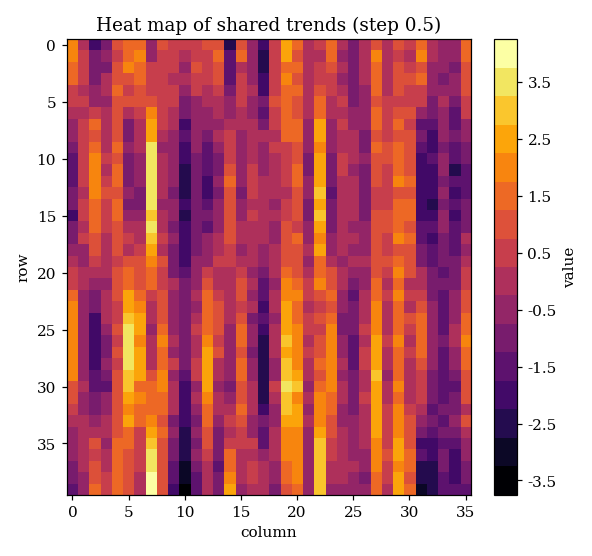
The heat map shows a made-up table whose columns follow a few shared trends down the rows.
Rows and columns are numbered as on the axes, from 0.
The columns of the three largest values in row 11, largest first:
7, 22, 2
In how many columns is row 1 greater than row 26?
12
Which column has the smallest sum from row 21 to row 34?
17
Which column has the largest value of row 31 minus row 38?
31
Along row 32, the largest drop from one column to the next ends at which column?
21
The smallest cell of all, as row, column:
39, 10
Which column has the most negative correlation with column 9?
14
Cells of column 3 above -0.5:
26
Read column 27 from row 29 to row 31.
3 2.5 2.5
